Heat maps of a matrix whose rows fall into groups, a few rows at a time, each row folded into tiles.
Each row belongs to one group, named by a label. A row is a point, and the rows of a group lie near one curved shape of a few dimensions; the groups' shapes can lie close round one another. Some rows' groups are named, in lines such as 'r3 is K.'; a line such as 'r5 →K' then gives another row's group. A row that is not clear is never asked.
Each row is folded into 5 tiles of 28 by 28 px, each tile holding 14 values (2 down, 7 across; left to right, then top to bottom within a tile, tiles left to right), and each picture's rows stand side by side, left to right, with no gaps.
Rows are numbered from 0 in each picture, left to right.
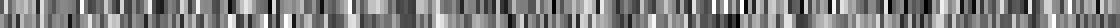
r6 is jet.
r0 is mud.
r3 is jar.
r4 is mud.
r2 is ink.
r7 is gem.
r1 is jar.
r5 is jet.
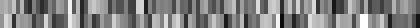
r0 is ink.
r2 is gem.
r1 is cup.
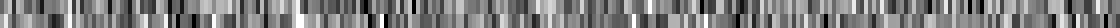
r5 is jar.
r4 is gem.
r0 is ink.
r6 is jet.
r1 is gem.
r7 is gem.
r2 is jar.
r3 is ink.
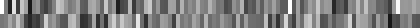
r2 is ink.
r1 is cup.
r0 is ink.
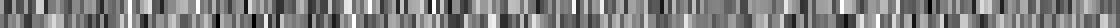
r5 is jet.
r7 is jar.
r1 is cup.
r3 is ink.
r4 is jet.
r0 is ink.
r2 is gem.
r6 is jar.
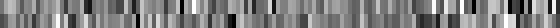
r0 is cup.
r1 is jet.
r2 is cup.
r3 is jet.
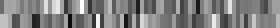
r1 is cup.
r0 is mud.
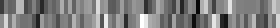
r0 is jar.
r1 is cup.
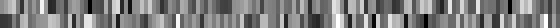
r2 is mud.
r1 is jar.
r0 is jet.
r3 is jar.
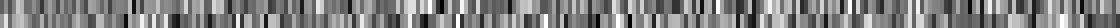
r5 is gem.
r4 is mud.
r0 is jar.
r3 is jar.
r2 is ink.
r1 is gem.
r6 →ink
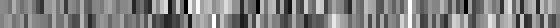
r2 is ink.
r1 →jet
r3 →gem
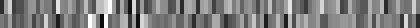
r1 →cup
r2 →cup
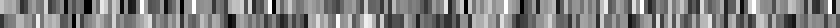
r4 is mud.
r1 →jet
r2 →gem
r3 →jet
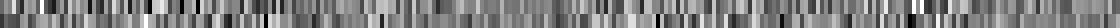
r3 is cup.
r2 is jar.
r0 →jet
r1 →cup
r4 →gem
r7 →jar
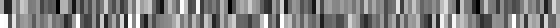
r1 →jar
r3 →mud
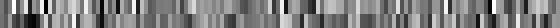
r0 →jet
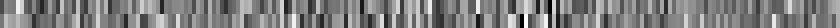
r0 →jar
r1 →jar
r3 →jar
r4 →cup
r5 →cup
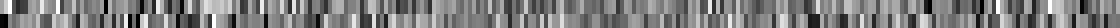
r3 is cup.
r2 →ink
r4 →cup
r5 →ink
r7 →gem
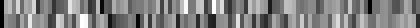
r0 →gem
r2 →cup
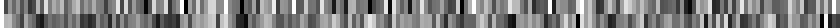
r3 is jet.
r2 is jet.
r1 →jet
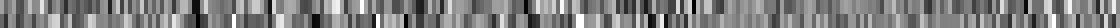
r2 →mud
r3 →ink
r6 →cup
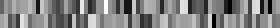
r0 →mud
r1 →jet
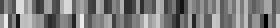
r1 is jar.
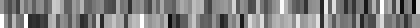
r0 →gem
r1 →gem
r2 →jet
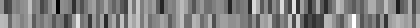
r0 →cup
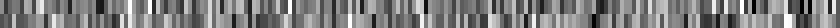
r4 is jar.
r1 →ink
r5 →jet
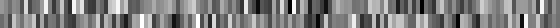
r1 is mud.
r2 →ink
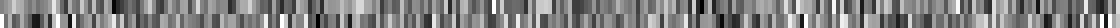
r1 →jar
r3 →mud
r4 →jar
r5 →jar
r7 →cup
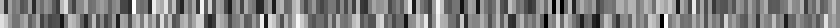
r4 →jar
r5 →cup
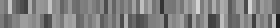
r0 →cup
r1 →cup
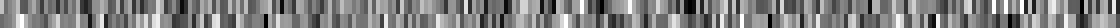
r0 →jar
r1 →jar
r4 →ink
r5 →mud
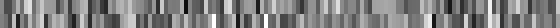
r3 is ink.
